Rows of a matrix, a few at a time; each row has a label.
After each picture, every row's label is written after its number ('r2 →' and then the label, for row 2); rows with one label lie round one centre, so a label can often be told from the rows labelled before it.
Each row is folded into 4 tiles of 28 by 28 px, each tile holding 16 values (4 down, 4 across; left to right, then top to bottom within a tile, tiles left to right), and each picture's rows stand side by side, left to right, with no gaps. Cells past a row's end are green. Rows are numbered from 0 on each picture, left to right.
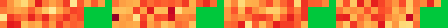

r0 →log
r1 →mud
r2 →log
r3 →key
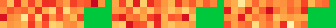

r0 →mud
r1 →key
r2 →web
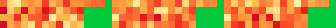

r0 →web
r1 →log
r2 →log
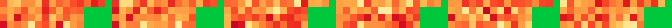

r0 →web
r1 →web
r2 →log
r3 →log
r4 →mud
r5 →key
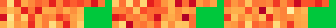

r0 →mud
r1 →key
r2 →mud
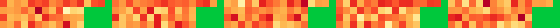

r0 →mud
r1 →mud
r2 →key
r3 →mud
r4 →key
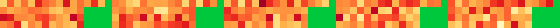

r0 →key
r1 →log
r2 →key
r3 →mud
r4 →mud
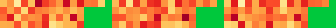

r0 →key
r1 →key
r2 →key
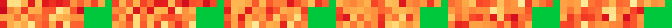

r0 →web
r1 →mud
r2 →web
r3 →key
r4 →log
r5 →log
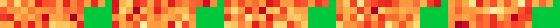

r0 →key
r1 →web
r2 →mud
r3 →mud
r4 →log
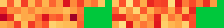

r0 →key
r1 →key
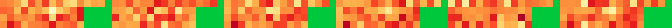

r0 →log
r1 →mud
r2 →log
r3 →log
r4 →key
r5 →log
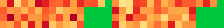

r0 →key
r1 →web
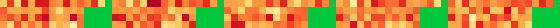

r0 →key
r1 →key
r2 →log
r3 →key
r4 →mud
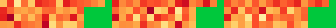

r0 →key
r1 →mud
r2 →mud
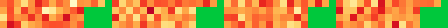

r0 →log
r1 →mud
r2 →key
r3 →web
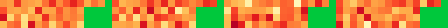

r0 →mud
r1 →mud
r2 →log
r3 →web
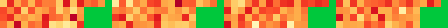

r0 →key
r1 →key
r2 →web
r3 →mud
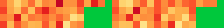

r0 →web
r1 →web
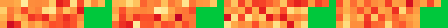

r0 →log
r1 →log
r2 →mud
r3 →mud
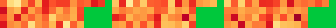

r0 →web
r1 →key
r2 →key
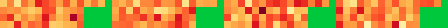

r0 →key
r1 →log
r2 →mud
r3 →web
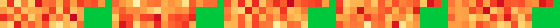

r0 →key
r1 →log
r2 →mud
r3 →web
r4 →mud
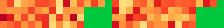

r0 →key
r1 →web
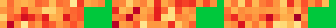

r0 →log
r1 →web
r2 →key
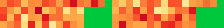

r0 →mud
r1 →log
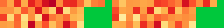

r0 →mud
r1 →mud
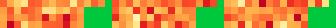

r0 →log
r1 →mud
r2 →key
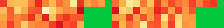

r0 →log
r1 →web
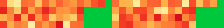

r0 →web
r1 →log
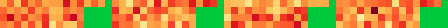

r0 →key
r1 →web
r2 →log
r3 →mud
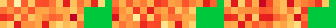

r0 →key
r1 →mud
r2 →key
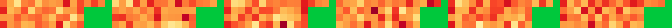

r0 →web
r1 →key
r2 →web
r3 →mud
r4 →web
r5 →mud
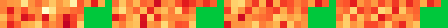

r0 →log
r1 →mud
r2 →web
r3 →mud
